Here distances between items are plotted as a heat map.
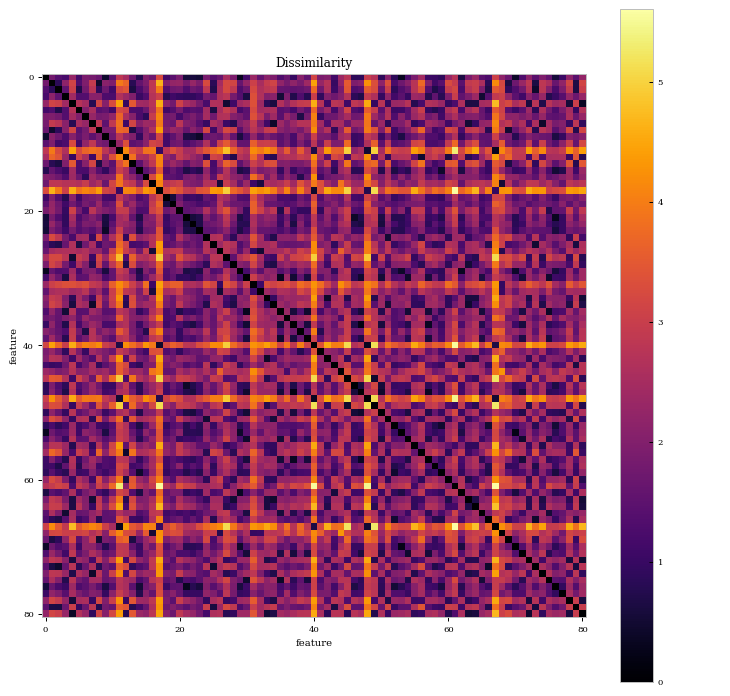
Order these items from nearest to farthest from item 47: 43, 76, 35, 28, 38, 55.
35, 76, 43, 38, 28, 55
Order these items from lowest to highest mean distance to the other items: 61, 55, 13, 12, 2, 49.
2, 55, 13, 12, 49, 61
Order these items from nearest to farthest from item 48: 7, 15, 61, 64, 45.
7, 15, 64, 45, 61
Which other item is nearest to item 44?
36
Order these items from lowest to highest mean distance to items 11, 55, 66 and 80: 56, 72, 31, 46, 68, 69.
72, 46, 56, 69, 68, 31
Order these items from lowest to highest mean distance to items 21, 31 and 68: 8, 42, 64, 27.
8, 42, 64, 27
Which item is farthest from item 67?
61
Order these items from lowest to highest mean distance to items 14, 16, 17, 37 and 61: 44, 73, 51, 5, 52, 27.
52, 5, 73, 51, 27, 44
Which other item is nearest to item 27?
4
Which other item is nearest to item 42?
33
